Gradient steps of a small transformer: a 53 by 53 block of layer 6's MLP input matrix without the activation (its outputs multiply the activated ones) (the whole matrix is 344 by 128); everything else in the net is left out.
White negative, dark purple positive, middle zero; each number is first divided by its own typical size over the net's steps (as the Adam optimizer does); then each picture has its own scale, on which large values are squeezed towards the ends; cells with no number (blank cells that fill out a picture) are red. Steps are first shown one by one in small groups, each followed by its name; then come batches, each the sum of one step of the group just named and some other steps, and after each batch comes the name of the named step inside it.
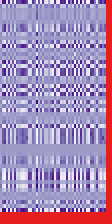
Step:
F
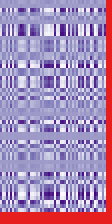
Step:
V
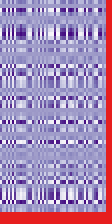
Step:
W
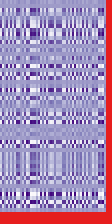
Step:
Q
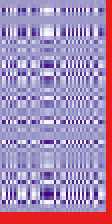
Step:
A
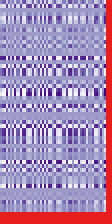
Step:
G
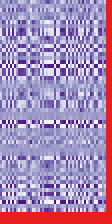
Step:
W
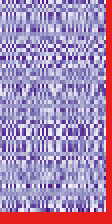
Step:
G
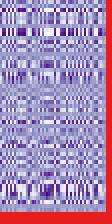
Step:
A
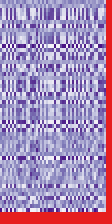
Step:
G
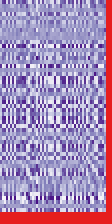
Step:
Q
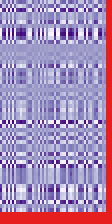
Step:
W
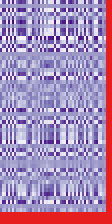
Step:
A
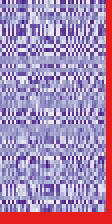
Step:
W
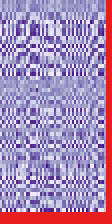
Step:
Q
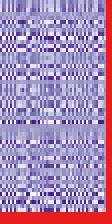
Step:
Q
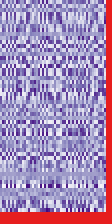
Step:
G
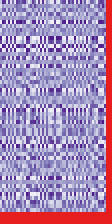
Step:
Q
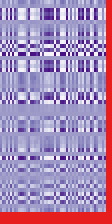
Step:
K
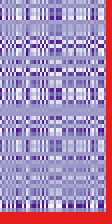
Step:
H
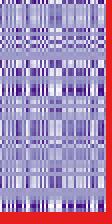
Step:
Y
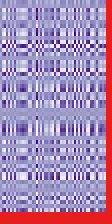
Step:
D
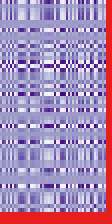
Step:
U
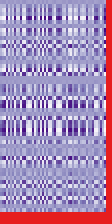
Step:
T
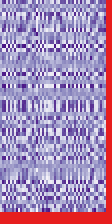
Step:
T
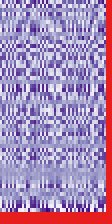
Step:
Y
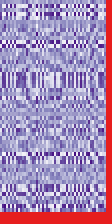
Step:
H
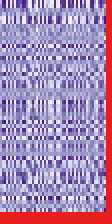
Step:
T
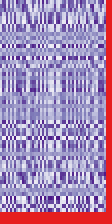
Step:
Y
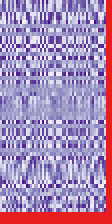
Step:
Y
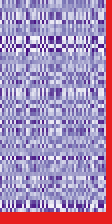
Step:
H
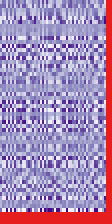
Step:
T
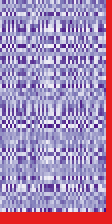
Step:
U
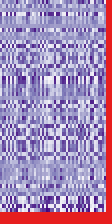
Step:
Y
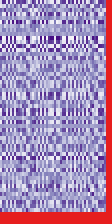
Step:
K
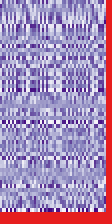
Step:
Y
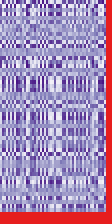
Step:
Y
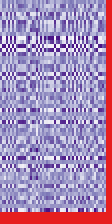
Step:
D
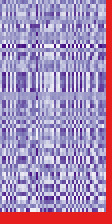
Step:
D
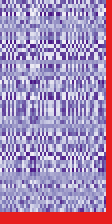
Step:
K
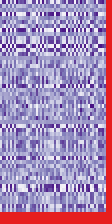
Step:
U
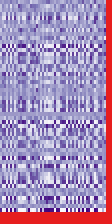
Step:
T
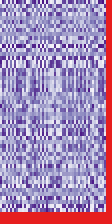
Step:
Y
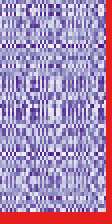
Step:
T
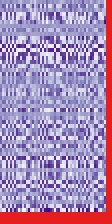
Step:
H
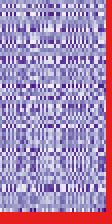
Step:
U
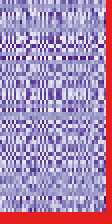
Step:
H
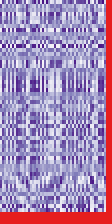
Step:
Y
